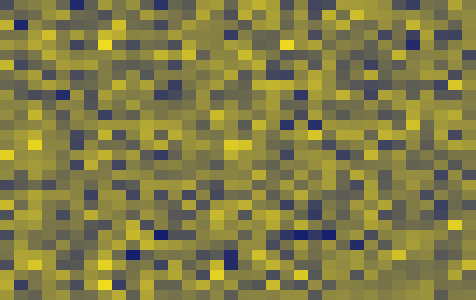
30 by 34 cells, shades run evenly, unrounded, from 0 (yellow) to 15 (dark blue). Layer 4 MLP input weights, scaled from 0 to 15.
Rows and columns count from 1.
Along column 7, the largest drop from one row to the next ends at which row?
22
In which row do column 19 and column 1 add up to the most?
19
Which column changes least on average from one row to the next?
31
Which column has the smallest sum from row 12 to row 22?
3
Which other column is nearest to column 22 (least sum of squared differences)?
5
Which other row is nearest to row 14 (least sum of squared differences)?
17
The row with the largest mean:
24
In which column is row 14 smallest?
23
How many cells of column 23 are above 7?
19
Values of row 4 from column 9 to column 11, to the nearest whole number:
4 7 7
